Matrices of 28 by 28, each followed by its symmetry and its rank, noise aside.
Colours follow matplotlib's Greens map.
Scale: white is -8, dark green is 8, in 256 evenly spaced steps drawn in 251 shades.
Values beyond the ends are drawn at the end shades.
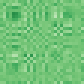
symmetric, rank two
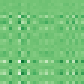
no symmetry, rank one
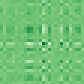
symmetric, rank one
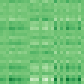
no symmetry, rank one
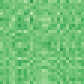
no symmetry, rank two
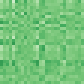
no symmetry, rank two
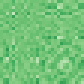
symmetric, rank three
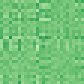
antisymmetric, rank two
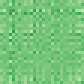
symmetric, rank two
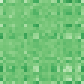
symmetric, rank one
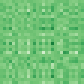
antisymmetric, rank two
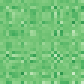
symmetric, rank two
